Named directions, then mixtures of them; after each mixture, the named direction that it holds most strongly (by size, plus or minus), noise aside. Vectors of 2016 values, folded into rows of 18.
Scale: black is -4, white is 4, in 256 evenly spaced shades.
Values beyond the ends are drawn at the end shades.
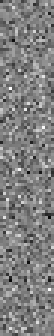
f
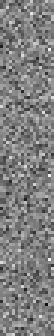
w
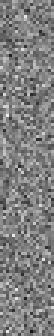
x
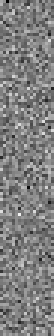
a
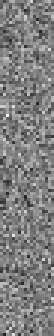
x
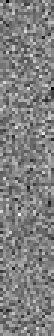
a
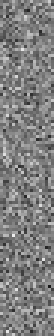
x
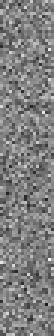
w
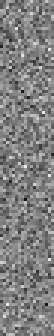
w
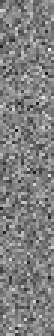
w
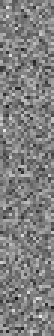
x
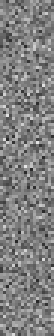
w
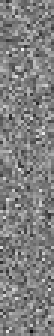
x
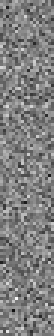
x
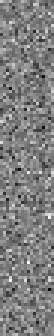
f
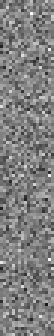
w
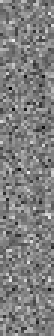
f
